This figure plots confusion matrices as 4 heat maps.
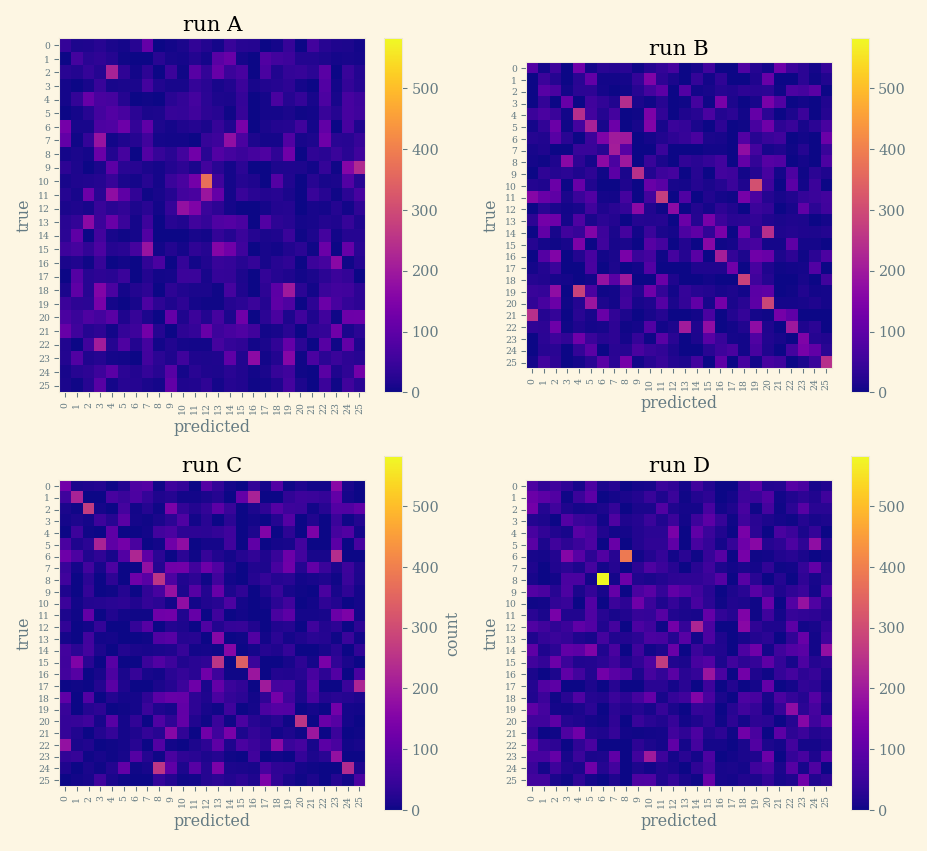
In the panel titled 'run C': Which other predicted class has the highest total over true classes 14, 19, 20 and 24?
8
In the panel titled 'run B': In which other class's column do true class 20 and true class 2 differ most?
5
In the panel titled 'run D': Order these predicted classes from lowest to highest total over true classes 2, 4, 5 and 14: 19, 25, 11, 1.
1, 11, 25, 19
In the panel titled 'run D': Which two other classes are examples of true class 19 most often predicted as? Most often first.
22, 0
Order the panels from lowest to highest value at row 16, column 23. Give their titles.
run B, run D, run C, run A
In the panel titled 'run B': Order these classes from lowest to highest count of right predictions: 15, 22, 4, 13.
13, 15, 22, 4
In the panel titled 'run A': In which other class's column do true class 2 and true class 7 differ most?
4
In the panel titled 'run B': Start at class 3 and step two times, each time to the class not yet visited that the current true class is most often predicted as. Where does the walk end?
6
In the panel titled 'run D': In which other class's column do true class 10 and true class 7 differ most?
23
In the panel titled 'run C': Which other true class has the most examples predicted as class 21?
4
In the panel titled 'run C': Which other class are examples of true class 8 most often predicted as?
6
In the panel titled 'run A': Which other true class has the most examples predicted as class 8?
16
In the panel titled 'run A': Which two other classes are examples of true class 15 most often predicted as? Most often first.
7, 13
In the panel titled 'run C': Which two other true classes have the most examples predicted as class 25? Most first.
17, 2
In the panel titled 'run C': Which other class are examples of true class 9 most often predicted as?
13
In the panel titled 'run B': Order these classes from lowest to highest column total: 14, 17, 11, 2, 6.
17, 14, 6, 11, 2
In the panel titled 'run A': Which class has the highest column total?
3
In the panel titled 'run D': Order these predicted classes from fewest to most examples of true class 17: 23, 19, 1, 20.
19, 23, 1, 20
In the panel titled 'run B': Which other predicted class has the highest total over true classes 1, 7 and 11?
18
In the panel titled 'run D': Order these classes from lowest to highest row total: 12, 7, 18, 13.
7, 13, 18, 12
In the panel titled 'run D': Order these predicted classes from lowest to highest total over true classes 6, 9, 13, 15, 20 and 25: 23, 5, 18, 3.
5, 18, 3, 23
